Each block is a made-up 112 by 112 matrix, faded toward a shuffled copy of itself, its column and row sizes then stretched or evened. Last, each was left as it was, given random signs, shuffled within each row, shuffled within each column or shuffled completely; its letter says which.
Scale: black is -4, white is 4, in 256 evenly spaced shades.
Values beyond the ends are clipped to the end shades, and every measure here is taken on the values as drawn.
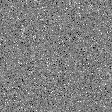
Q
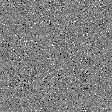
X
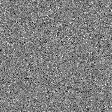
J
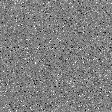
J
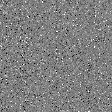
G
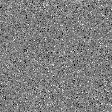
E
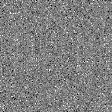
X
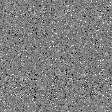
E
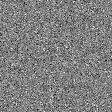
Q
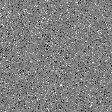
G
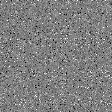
E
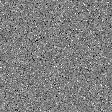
Q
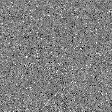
E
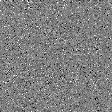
X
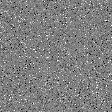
G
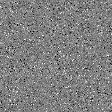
E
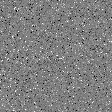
Q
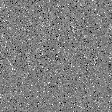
E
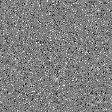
E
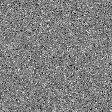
J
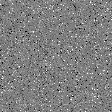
G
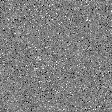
J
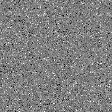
X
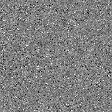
X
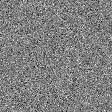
Q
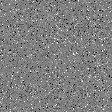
E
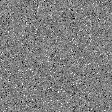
G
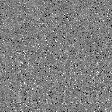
X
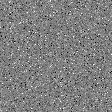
Q
